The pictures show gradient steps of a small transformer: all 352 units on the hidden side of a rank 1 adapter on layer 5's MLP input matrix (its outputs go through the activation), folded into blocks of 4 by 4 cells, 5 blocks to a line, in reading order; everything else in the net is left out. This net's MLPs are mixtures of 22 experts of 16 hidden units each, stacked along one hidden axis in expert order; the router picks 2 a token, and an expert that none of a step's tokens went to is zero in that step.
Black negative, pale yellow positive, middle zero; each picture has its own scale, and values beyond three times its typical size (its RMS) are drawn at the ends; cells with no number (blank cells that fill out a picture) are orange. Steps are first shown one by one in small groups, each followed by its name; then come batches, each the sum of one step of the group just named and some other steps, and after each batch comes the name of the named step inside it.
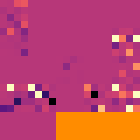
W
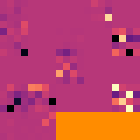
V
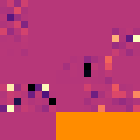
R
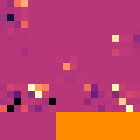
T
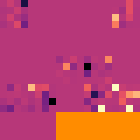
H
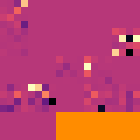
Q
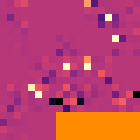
T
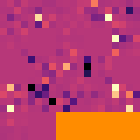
R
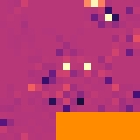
Q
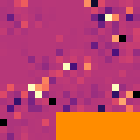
T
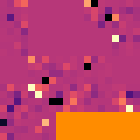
T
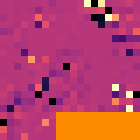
V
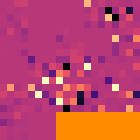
W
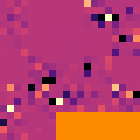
R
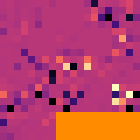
V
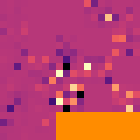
V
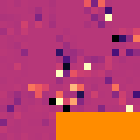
V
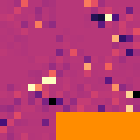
Q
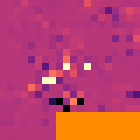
Q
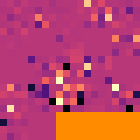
R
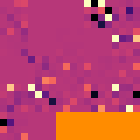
W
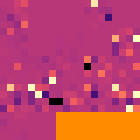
W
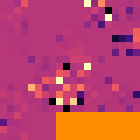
Q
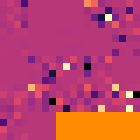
H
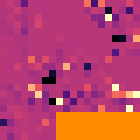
H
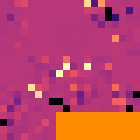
T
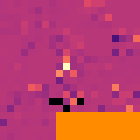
V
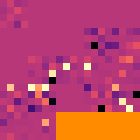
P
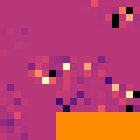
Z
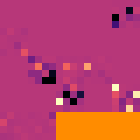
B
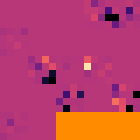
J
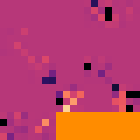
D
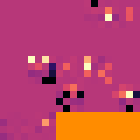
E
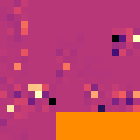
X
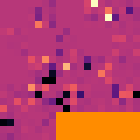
E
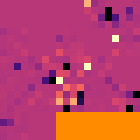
J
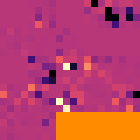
B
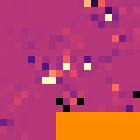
Z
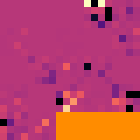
D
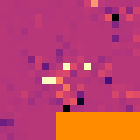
Z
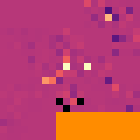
Z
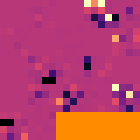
B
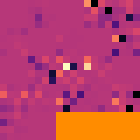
J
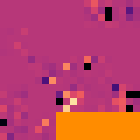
D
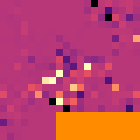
X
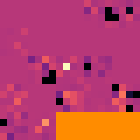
D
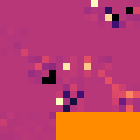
B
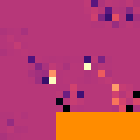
J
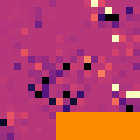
B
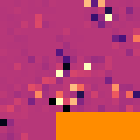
X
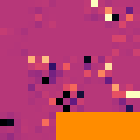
E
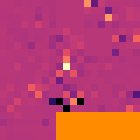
X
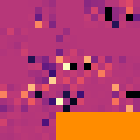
B
